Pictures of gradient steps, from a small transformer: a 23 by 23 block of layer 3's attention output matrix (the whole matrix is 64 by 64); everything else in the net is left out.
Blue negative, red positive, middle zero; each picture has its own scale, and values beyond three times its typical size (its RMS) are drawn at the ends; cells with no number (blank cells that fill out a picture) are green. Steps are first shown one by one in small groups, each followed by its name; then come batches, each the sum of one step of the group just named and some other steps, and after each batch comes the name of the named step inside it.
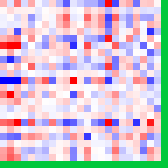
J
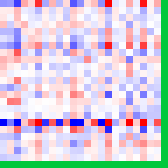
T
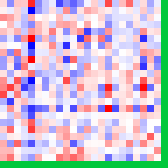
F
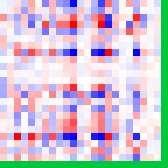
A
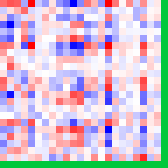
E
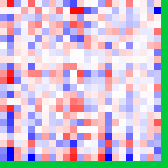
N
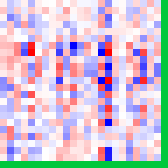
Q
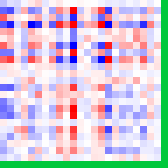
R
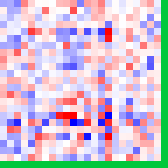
T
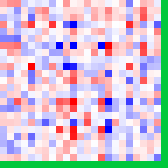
Q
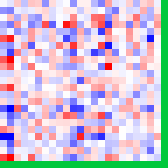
A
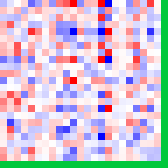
Q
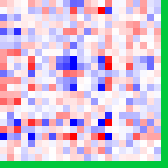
T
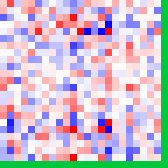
N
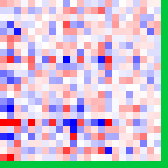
J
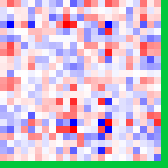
E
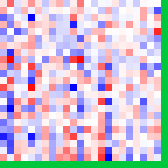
N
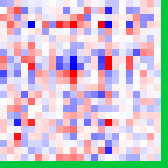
A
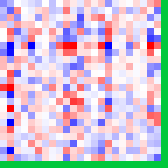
N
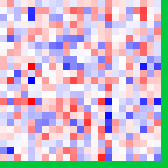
N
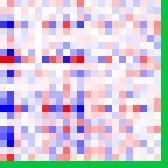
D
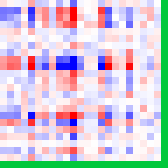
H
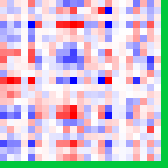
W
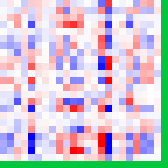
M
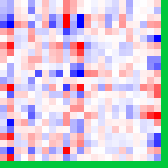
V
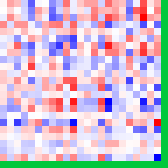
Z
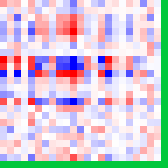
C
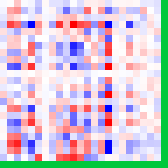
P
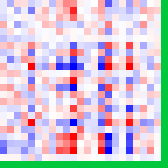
H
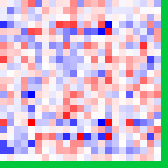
W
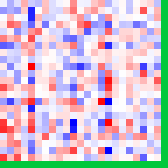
P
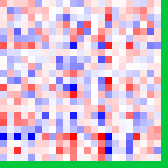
C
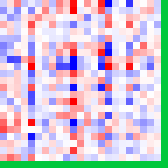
H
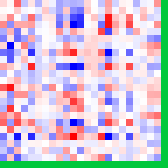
V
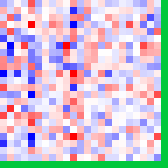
C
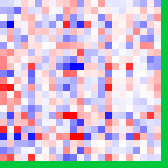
V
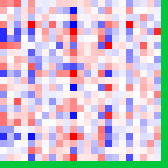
C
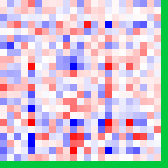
P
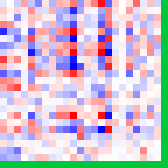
C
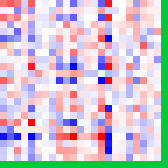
M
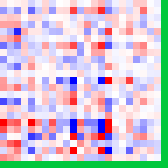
P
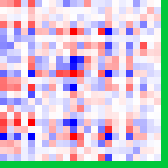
C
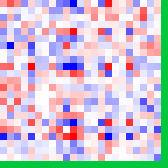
Z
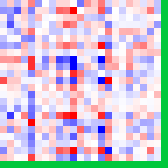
H
